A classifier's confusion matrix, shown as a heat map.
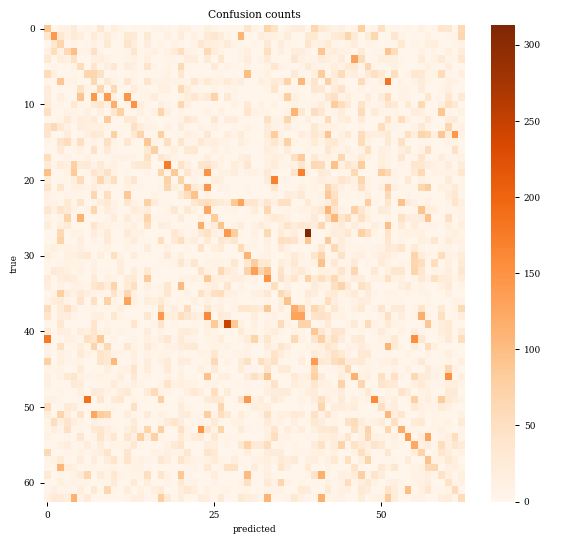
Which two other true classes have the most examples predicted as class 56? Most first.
38, 24
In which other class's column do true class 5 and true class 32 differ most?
31
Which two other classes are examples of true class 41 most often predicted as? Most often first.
0, 55
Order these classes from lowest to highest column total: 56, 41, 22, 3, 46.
22, 3, 46, 56, 41
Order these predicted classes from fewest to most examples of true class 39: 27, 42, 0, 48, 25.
0, 42, 48, 25, 27
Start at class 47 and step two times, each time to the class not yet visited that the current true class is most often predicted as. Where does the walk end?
40
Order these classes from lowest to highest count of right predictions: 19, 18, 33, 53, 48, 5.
48, 5, 19, 53, 33, 18
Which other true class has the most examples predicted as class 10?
44
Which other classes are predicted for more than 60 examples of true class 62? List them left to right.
4, 17, 33, 41, 51
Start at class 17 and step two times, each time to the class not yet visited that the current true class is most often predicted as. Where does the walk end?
24
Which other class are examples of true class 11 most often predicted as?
37
